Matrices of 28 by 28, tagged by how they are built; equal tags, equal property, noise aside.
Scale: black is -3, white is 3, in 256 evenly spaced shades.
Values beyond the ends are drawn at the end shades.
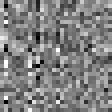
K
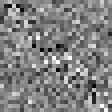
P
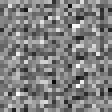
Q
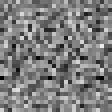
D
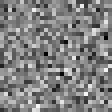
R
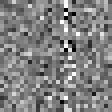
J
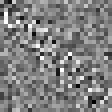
P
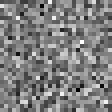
R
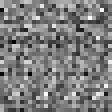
D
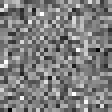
Q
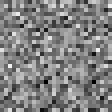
D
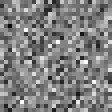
D
